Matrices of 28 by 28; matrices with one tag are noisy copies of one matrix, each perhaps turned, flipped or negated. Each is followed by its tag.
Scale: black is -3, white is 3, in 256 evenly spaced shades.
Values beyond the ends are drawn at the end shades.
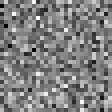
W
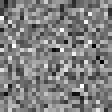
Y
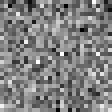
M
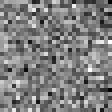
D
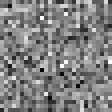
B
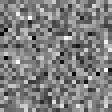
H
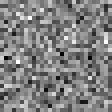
H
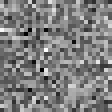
B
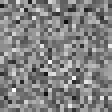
Y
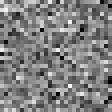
M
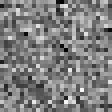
B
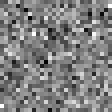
Y
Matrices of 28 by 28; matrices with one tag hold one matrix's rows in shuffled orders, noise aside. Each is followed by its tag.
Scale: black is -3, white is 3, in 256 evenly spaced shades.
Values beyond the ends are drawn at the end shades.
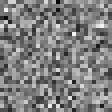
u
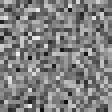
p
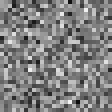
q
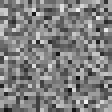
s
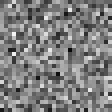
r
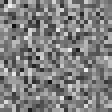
q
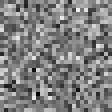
s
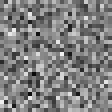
q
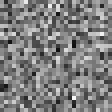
u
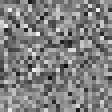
p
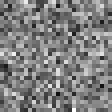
u
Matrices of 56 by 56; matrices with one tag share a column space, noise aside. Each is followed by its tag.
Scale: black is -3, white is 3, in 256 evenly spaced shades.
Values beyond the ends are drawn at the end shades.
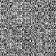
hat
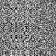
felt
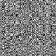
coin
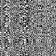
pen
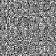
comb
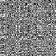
coin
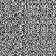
coin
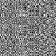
coin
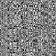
hat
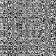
comb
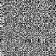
pen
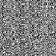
coin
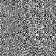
coin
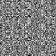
comb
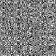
comb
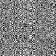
felt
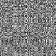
pen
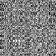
hat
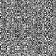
comb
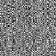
pen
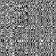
hat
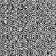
felt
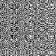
felt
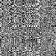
pen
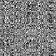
hat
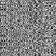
hat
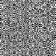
felt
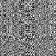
coin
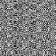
felt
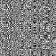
felt
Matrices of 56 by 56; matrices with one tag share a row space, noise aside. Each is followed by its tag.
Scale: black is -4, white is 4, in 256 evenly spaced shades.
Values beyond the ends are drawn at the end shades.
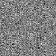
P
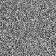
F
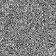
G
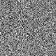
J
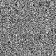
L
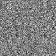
F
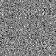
G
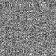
P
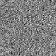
G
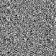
L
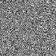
F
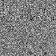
P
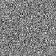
P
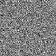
P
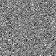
F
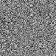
L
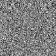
F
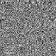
G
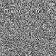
G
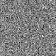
G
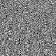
J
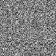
F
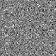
G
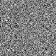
L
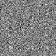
J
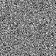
L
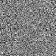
L
